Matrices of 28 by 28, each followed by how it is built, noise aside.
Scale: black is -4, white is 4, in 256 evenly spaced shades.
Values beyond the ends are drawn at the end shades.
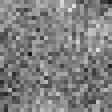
smooth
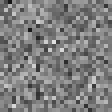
repeating rows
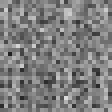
blocks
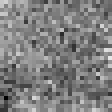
smooth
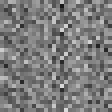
repeating rows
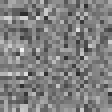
low rank
